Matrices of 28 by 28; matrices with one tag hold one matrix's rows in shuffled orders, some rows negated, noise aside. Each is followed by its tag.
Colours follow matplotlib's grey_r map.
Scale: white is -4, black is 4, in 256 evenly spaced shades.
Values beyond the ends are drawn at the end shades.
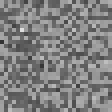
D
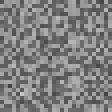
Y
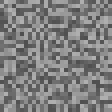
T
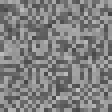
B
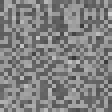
Y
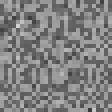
Y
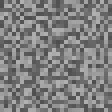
Y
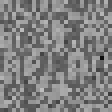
Y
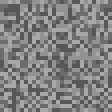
B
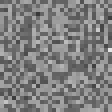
Y
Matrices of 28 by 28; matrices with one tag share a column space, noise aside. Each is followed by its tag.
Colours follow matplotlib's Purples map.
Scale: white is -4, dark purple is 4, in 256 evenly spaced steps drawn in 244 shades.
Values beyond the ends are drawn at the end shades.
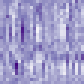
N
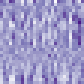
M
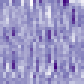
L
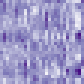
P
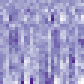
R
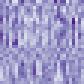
M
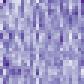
P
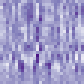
N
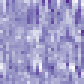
L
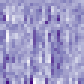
R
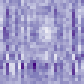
N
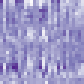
L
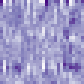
L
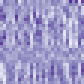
M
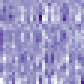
R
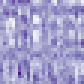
M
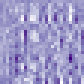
R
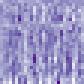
R
